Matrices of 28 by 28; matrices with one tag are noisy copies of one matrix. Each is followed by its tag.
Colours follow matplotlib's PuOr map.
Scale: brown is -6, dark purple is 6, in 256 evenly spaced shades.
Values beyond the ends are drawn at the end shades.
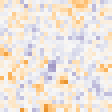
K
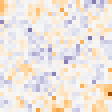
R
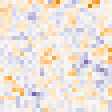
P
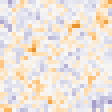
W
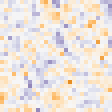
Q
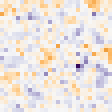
P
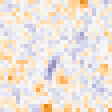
K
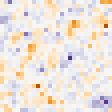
W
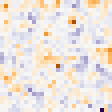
P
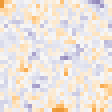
R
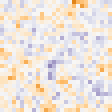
K
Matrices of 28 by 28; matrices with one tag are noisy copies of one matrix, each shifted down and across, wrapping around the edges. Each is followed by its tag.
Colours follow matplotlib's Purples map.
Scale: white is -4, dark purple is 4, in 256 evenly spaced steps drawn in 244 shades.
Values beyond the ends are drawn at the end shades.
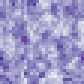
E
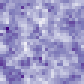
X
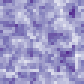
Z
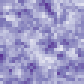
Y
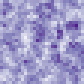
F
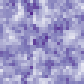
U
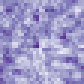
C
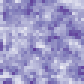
Y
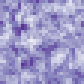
U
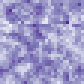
C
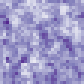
E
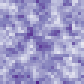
X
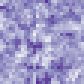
U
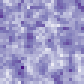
E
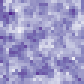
U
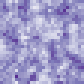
E
